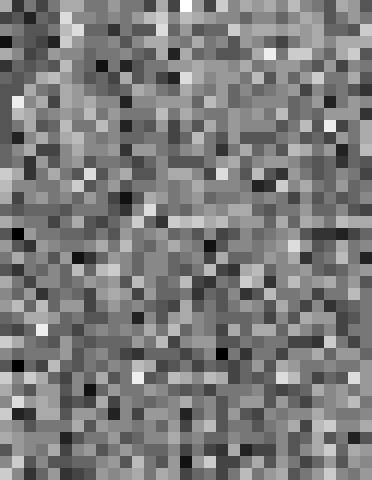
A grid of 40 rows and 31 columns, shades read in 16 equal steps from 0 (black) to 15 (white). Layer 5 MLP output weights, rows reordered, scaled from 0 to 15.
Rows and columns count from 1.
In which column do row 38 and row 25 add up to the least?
21
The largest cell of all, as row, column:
1, 16
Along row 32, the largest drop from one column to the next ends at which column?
13
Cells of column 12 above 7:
14
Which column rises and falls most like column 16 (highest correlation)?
19
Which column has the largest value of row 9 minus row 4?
2
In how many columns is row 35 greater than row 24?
14
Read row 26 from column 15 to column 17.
4 10 5
